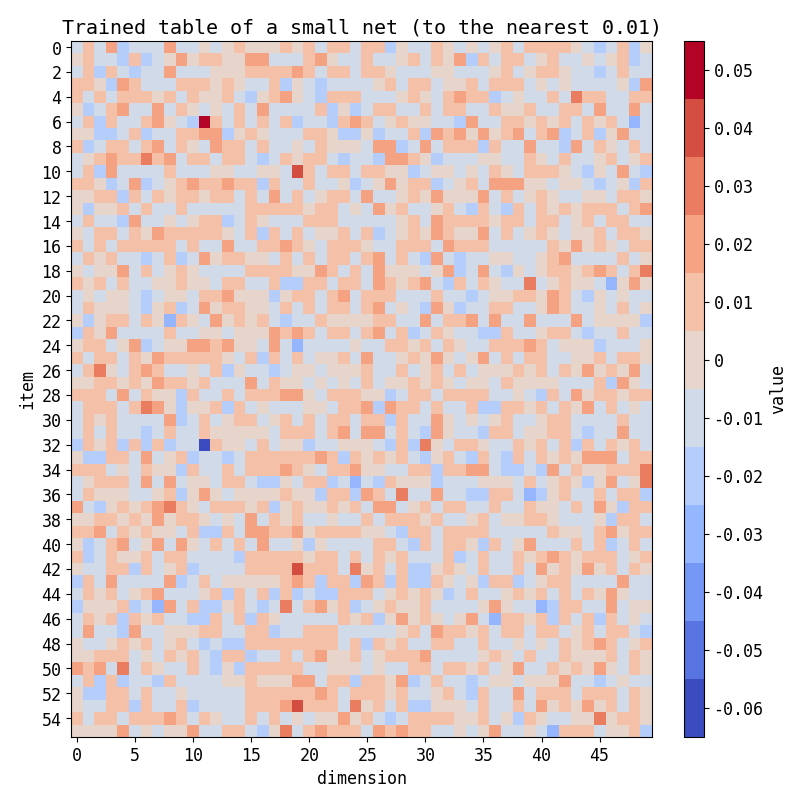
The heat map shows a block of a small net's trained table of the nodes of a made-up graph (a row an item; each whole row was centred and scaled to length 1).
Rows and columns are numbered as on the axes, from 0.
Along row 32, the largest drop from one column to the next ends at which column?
11
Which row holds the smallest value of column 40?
45
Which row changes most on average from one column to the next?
32
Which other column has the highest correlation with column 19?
22
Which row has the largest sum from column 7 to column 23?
37
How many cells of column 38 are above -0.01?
29
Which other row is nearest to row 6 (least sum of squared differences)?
44
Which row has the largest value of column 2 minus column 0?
26
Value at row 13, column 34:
-0.02
